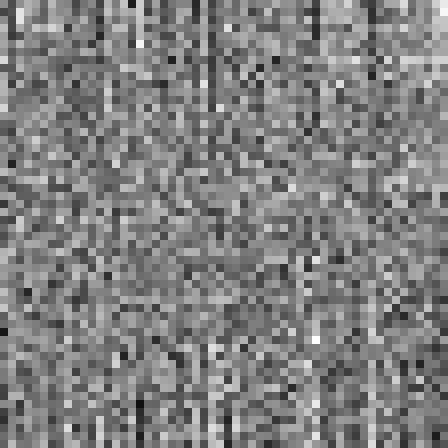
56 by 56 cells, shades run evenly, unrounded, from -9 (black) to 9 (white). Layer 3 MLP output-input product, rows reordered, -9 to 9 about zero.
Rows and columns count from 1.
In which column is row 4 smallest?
40
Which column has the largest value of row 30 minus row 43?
20
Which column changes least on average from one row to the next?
38
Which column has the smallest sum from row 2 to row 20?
27
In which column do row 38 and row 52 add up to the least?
51
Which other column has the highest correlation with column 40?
13
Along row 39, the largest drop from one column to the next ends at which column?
50
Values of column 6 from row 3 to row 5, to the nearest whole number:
-2 3 -1
